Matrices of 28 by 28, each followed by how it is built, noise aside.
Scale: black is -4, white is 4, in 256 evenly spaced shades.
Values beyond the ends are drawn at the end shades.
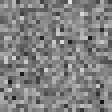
noise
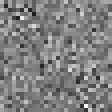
block diagonal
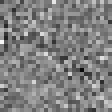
block diagonal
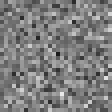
noise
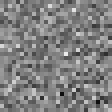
noise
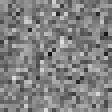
noise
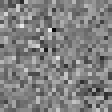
block diagonal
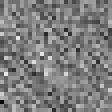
Toeplitz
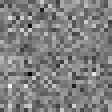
low rank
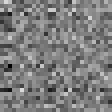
low rank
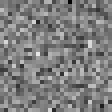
noise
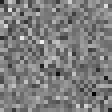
block diagonal
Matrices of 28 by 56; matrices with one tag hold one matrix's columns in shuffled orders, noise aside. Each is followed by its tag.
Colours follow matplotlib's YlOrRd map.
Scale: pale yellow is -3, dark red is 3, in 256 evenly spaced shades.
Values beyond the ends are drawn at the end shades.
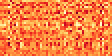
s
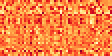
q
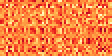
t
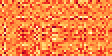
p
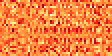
t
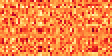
t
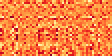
p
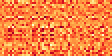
p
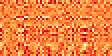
p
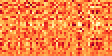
s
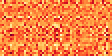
p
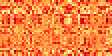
q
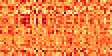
q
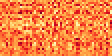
s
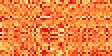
p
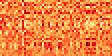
s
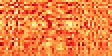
s
